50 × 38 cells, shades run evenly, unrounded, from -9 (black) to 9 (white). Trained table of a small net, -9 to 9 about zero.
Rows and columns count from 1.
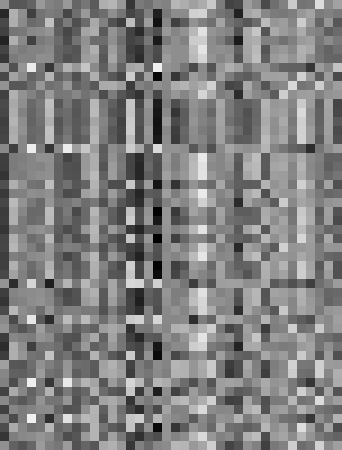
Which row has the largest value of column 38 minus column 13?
8
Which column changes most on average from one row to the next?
18
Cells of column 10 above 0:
23
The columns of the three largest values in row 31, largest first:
34, 15, 6
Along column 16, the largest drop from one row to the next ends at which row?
33
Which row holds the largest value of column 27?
47
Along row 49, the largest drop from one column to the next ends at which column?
30
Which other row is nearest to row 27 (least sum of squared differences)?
48
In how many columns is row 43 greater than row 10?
19
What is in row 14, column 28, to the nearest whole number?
-3
